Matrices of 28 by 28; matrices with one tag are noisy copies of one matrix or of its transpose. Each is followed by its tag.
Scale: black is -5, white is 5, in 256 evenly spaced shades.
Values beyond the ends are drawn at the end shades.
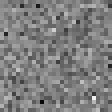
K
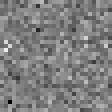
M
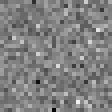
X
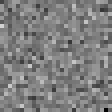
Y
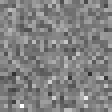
M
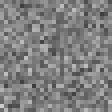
K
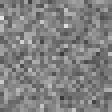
K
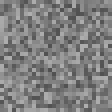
M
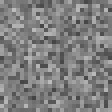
K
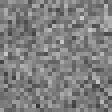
X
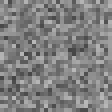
M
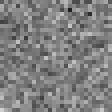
Y
